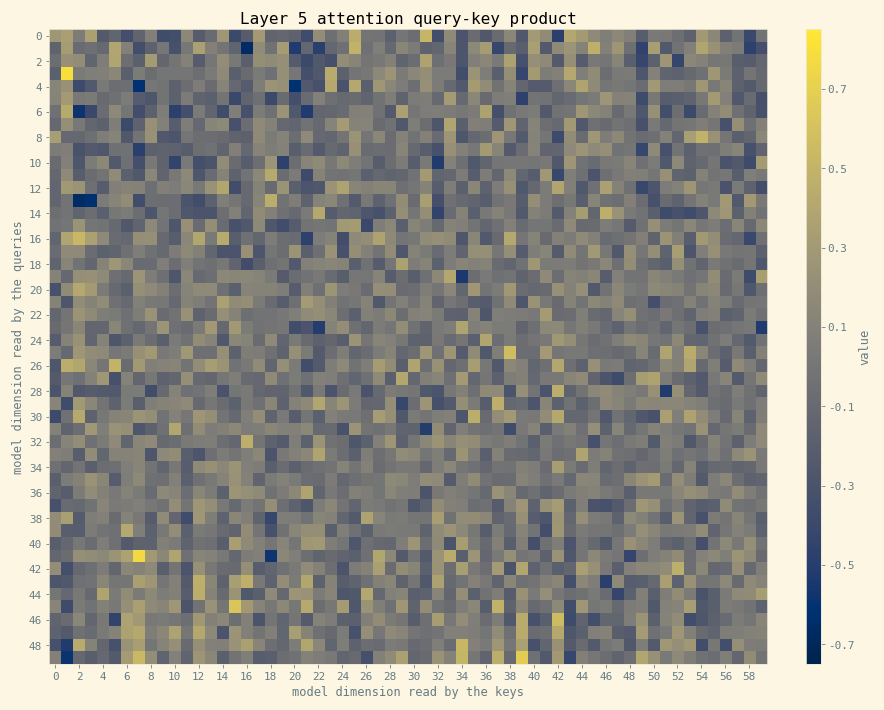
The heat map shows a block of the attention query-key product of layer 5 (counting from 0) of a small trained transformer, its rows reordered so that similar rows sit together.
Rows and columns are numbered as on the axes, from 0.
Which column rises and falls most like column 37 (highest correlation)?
21
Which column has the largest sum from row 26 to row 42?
42
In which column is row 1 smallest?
16
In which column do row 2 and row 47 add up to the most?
5
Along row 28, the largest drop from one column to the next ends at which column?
51
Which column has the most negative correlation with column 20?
25
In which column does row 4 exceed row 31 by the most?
31
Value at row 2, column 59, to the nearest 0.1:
-0.1
